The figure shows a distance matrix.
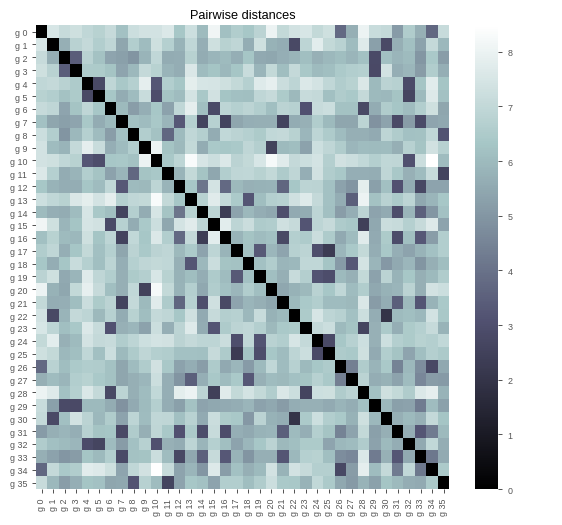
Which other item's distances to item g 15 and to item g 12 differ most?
g 28
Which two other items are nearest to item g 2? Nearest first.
g 29, g 3
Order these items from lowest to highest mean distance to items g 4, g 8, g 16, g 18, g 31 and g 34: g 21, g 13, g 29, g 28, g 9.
g 21, g 29, g 13, g 9, g 28
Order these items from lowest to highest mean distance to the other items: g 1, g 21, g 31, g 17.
g 31, g 21, g 17, g 1
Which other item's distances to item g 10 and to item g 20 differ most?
g 9
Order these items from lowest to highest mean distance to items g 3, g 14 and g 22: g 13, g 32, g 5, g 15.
g 32, g 5, g 15, g 13
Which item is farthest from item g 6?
g 13
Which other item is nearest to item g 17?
g 25
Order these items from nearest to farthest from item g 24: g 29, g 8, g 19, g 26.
g 19, g 29, g 26, g 8
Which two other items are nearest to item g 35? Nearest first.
g 11, g 8
